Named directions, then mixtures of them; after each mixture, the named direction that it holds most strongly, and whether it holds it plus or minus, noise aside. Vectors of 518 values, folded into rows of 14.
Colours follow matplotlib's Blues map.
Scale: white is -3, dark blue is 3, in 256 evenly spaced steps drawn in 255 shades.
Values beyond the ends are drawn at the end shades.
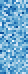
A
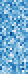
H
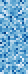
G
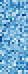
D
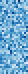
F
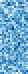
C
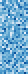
F, minus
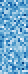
H, plus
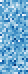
D, minus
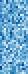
H, plus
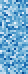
A, minus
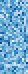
G, plus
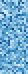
G, plus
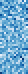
G, minus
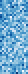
H, plus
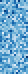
F, plus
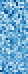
C, minus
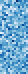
A, minus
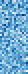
D, plus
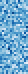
F, plus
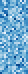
G, minus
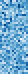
D, plus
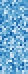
H, plus
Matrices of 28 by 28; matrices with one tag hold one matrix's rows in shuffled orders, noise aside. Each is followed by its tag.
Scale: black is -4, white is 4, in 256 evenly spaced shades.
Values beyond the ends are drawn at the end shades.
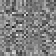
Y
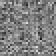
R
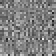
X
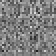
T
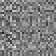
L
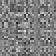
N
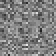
R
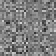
Y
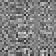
N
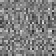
X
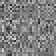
L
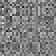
L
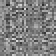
Y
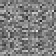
R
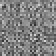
T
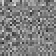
L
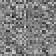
Y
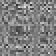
N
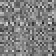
X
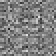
R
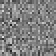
L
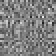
X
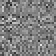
L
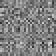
X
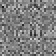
T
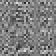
N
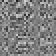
N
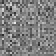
L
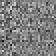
L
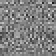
X
